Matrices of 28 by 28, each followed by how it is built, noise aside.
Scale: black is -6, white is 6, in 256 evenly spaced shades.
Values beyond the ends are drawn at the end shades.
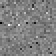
sparse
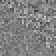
upper triangular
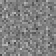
repeating rows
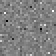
sparse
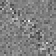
banded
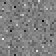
sparse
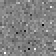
sparse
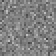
noise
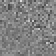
upper triangular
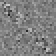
banded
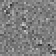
banded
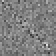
banded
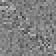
banded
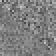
upper triangular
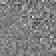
upper triangular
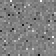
sparse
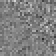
upper triangular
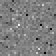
sparse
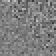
upper triangular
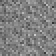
repeating rows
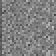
repeating rows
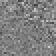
upper triangular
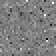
sparse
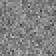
noise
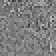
upper triangular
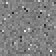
sparse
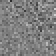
upper triangular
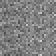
repeating rows
